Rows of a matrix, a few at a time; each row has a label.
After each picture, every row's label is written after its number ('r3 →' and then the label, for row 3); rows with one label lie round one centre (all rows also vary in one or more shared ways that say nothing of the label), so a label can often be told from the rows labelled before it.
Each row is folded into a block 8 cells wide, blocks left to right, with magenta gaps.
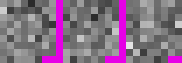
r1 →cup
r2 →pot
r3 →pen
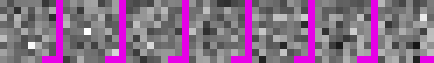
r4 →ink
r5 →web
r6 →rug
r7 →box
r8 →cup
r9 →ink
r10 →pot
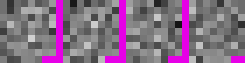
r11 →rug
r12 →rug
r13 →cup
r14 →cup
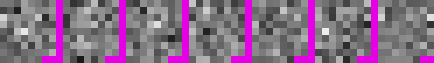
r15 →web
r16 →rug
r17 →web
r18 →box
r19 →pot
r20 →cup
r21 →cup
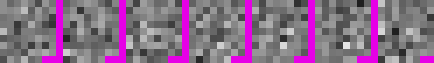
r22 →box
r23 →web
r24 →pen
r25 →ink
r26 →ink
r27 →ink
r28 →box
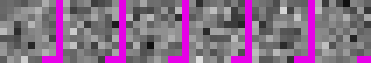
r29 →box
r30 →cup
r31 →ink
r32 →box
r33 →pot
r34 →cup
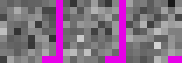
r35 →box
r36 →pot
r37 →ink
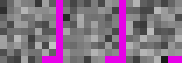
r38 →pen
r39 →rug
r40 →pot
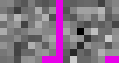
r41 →ink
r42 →box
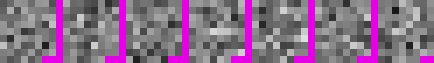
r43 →pen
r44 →ink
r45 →cup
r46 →web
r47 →pot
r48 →cup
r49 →web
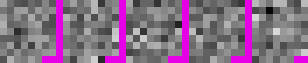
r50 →box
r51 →pot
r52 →cup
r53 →ink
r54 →web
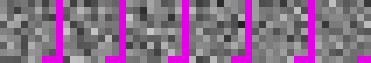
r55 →ink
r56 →box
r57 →web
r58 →cup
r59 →cup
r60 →pen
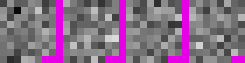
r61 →ink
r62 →pot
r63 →cup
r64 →cup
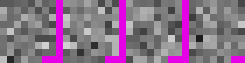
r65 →cup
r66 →pen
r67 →box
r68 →pen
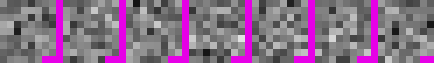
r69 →box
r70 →pot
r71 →rug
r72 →pen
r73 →rug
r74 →web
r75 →box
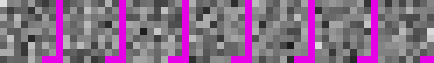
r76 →ink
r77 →pen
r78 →box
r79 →ink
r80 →pot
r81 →pen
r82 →pot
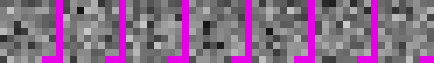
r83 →box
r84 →web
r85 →ink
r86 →box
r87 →box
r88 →rug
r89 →ink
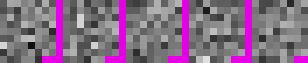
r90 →pen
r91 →ink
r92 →rug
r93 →web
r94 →rug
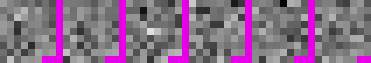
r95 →box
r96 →box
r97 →web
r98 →ink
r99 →cup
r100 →box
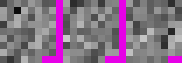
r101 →ink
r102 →rug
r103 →pot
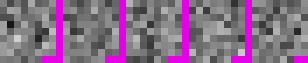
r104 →pot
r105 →pot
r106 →ink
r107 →web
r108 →pot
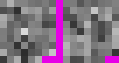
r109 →web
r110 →pot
